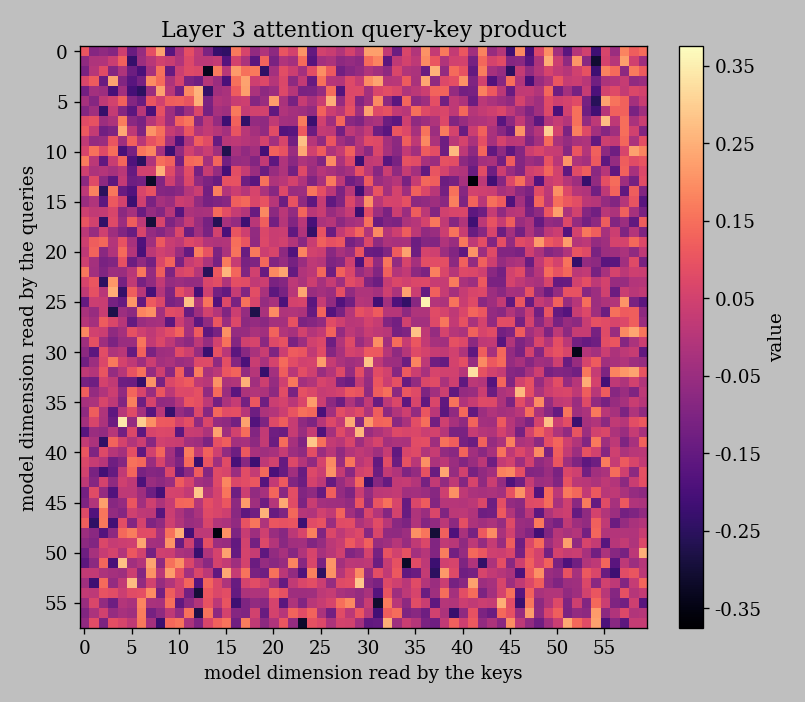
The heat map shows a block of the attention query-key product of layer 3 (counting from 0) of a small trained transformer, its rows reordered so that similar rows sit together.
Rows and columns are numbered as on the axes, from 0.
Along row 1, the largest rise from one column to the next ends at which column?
55
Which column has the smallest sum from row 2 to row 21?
5
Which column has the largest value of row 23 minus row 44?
3
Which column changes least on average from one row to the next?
47
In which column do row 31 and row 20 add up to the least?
17
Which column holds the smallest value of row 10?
15
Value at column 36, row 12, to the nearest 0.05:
-0.15
